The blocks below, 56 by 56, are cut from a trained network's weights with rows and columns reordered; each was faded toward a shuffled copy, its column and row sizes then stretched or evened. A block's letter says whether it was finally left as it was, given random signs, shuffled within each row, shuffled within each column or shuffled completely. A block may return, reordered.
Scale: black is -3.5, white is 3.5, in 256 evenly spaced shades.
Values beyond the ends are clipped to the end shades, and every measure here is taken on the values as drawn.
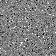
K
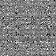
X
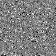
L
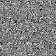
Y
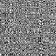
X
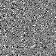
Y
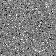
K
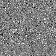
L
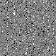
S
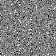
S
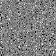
S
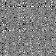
Y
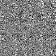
Y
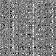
X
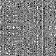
X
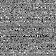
L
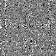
Y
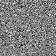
L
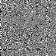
Y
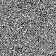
K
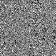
S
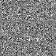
Y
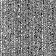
S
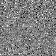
L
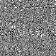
Y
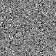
S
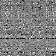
X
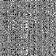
X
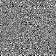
Y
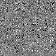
Y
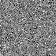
K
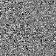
Y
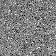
K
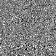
L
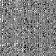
X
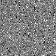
S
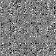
Y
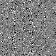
S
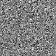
S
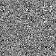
Y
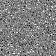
K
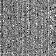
S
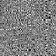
X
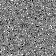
K
